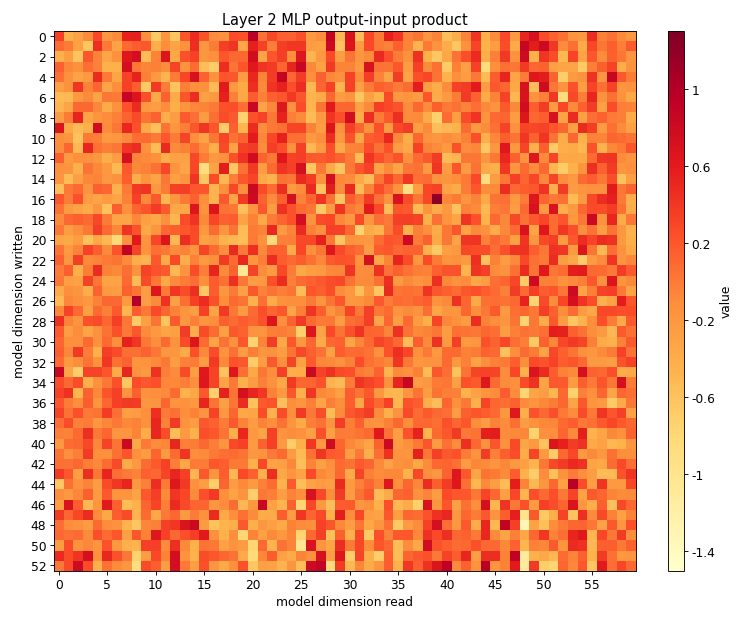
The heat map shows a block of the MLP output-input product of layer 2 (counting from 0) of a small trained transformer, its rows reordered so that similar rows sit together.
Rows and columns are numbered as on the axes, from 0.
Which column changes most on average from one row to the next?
49
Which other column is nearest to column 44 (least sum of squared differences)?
40
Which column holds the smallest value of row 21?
39
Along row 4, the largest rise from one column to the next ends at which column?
57
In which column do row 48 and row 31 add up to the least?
48
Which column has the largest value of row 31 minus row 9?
2
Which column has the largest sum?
7
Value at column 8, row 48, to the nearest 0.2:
-0.6
